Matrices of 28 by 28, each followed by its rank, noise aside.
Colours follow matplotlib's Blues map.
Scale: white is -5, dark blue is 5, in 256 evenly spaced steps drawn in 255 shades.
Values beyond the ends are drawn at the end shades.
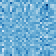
four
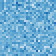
six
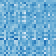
three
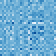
three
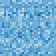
six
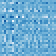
three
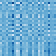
one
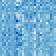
three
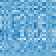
three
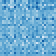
four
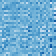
four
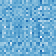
four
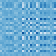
one
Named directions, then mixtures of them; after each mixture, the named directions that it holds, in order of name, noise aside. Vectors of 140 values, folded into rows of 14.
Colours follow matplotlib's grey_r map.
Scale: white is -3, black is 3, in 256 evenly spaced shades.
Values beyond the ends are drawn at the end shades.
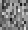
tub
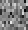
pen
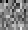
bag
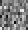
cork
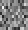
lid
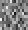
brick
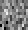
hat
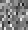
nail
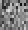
tub.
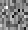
brick, lid, tub.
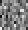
cork.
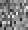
cork, nail, pen.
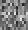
nail, tub.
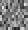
lid.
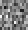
cork.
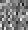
nail.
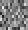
lid.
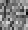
cork, hat, nail.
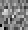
hat, lid, tub.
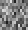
brick, hat.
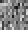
bag, nail.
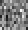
cork.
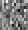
bag, tub.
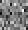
cork, lid, pen.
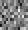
lid, tub.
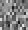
brick, hat, nail.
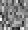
brick, hat, lid.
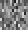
bag, brick, tub.
